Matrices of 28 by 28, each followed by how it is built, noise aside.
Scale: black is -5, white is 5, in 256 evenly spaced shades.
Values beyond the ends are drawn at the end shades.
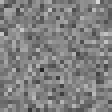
noise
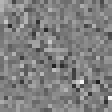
banded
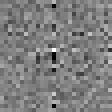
low rank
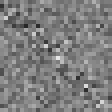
banded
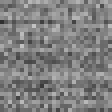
blocks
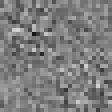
block diagonal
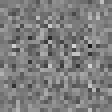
low rank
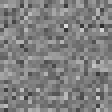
low rank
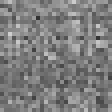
blocks
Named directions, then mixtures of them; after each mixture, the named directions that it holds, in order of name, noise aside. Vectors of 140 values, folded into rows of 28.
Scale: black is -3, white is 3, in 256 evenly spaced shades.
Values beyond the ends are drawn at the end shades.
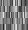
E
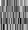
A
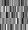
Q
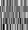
A, E.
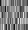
A, Q.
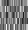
A, Q.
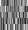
A, Q.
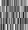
A, Q.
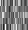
A, E.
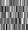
Q.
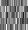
A, Q.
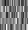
Q.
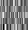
A, E.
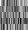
A.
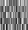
A, Q.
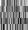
A.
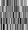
A.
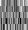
A.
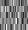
Q.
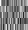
A, Q.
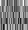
A.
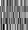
A, E.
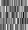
A, Q.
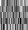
A.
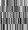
A.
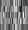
A, E.
